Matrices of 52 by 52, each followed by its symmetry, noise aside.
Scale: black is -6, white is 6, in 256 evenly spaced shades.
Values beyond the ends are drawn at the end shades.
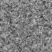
no symmetry.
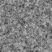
symmetric.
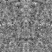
mirrored left to right.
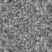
mirrored top to bottom.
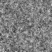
no symmetry.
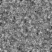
same after a half turn.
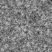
symmetric across the other diagonal.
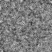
symmetric.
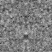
mirrored left to right.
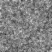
symmetric.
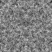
mirrored left to right.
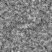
same after a half turn.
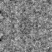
mirrored top to bottom.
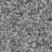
no symmetry.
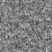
no symmetry.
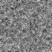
no symmetry.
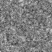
symmetric across the other diagonal.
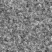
antisymmetric.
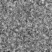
no symmetry.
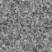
same after a half turn.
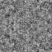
mirrored top to bottom.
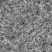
symmetric.
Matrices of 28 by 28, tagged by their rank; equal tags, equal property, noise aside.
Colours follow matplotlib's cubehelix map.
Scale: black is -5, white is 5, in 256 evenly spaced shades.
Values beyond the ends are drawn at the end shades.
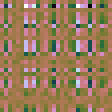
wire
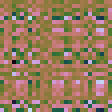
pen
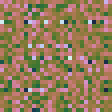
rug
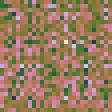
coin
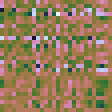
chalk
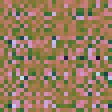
rug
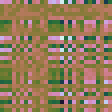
wire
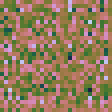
coin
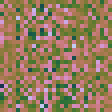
coin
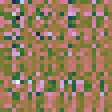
chalk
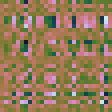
pen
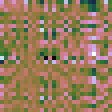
chalk
